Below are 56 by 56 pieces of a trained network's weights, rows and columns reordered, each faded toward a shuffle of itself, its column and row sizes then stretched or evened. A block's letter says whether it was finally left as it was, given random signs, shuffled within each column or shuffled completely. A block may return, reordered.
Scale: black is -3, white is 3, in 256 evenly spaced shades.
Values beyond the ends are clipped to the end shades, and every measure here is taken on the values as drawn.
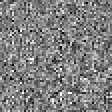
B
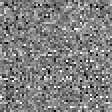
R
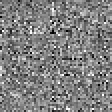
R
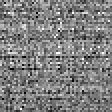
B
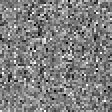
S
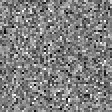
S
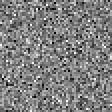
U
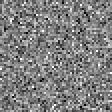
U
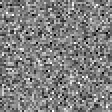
U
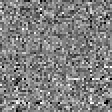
R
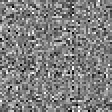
B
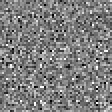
R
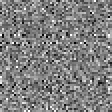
B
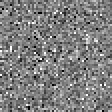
R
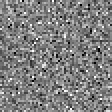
U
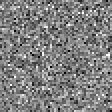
U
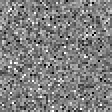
U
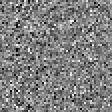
S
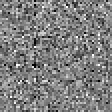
R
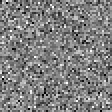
U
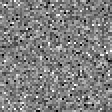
U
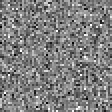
S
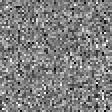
S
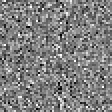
S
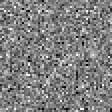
R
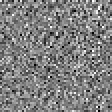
B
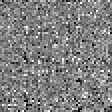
R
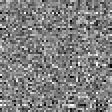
B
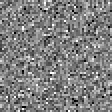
S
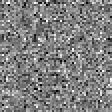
B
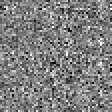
R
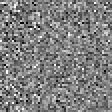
B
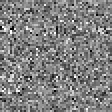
R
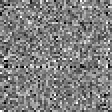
B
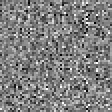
B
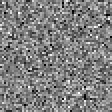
U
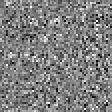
B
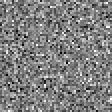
U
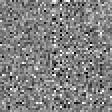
R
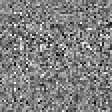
B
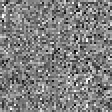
S
